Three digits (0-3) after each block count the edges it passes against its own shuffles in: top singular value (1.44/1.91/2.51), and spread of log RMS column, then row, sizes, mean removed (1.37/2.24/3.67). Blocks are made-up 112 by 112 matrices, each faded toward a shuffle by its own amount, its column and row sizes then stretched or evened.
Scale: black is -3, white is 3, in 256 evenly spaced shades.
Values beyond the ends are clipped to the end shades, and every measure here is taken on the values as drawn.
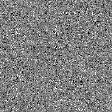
0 2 1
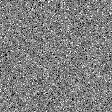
1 0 0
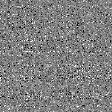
0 2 2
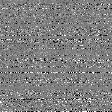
1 0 3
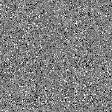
0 1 1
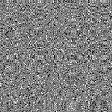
3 1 0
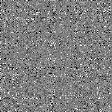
0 2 2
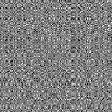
3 1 2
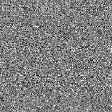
2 0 2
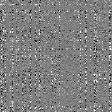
2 3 2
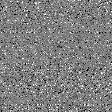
0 0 2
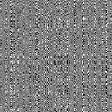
3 3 0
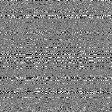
3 1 3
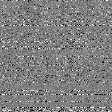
2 1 3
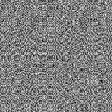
3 0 0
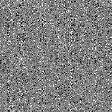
2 2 0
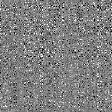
2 2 2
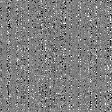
0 3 1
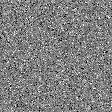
0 0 0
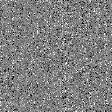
1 2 0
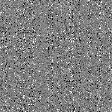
0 2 1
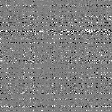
1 2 3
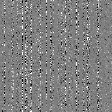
1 3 0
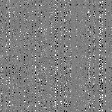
0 3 1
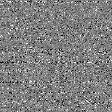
1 1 2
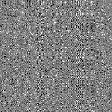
3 2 0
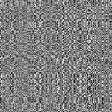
3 3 1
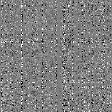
0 3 2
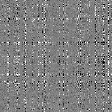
3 3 2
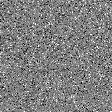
1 0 0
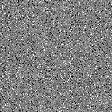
2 1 0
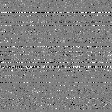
3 0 3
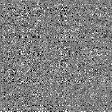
1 2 2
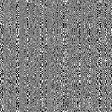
3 3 1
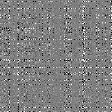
2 3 3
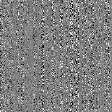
1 3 0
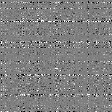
1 2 3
